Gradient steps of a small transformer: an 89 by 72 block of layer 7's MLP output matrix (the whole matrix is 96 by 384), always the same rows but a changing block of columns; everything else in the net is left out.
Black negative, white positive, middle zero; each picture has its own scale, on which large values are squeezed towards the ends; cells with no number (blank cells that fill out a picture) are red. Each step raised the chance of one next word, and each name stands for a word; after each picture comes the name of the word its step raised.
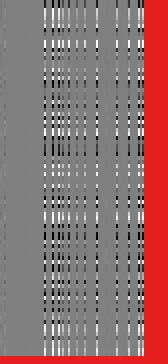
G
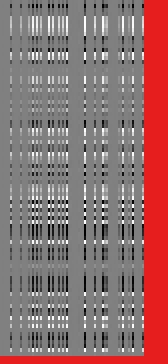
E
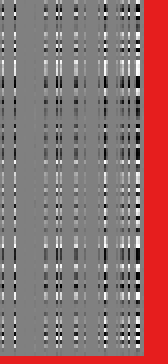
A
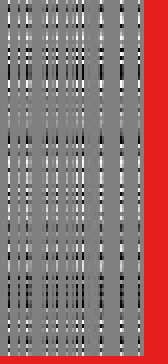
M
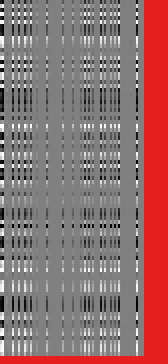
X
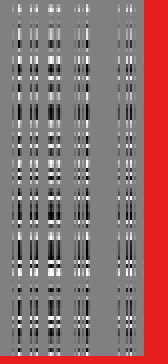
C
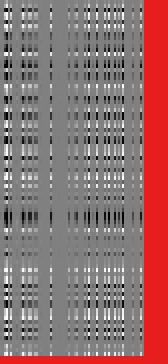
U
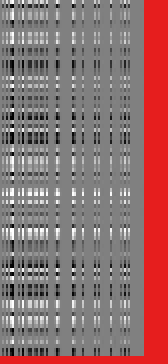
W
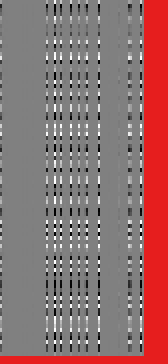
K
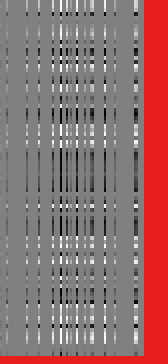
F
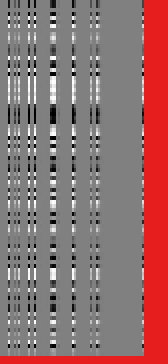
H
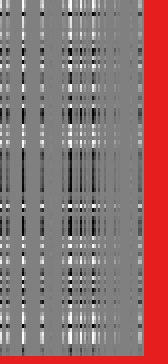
F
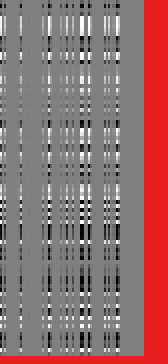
E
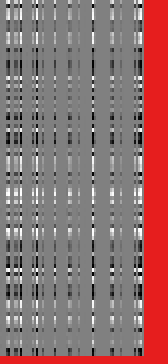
W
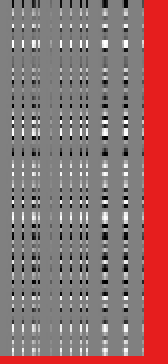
G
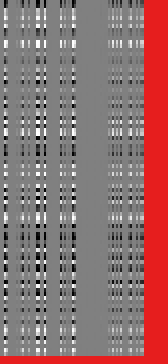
G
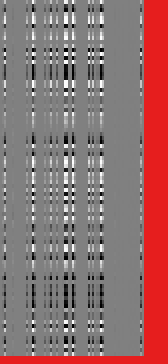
M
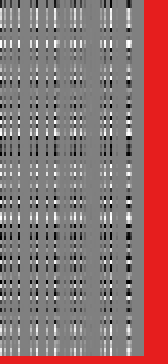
G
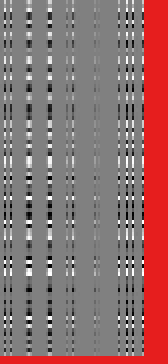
C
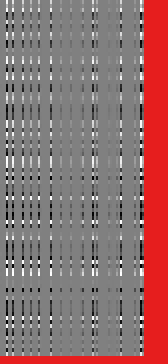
C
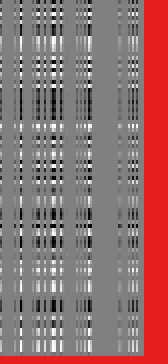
X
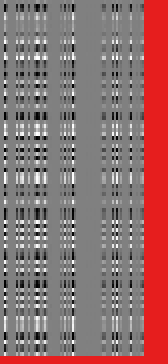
K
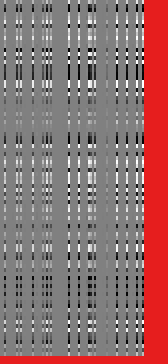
M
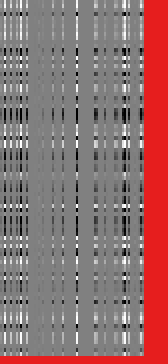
F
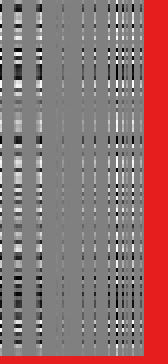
M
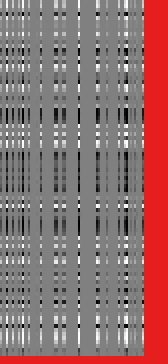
F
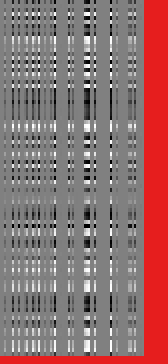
X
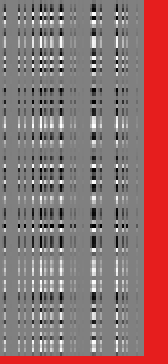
X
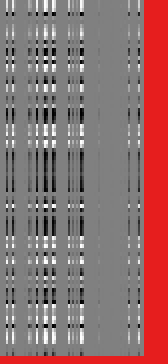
F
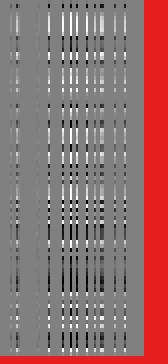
E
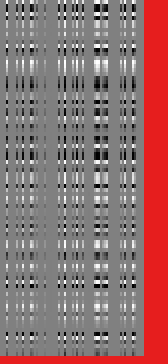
A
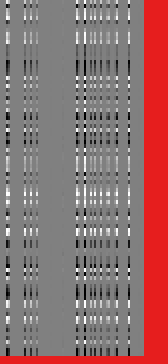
W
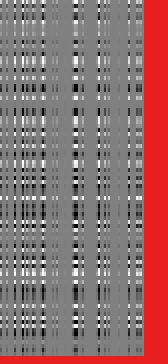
C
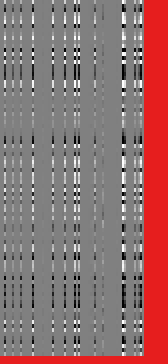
M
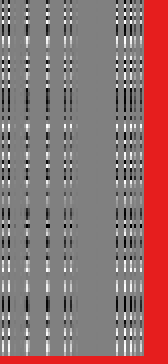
X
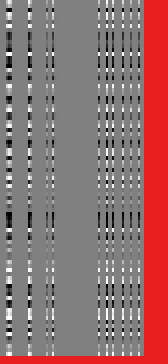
U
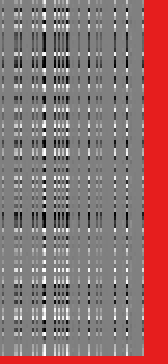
U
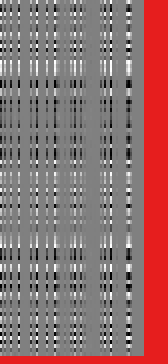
A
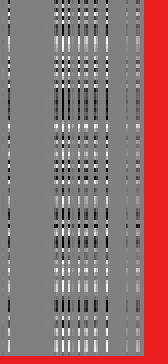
X
